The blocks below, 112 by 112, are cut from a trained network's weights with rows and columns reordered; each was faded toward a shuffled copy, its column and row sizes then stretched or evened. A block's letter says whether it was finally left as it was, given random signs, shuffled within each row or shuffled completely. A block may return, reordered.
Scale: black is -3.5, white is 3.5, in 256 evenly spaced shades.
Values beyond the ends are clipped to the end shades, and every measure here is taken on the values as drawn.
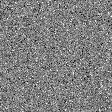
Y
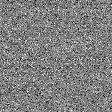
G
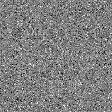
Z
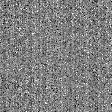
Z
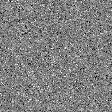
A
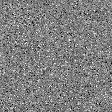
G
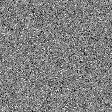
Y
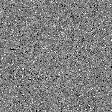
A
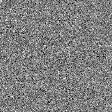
A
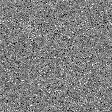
G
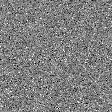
G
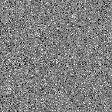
Z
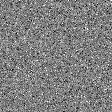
Y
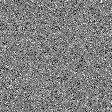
Y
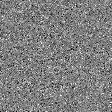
A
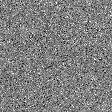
Y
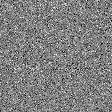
G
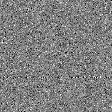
Z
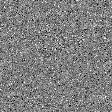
A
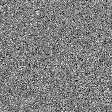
G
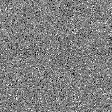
Z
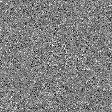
A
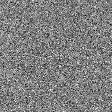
G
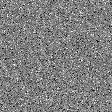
Y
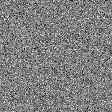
G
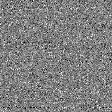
Z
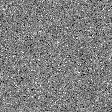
Y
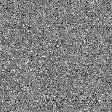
Z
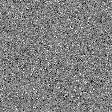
A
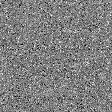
G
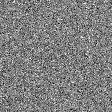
Y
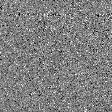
A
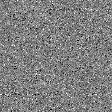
A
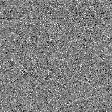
Z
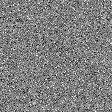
Y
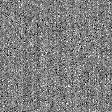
Z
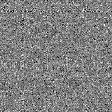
Z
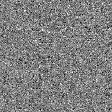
Z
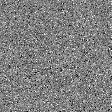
A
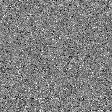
G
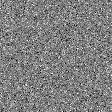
Y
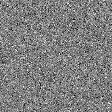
A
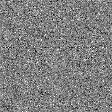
A
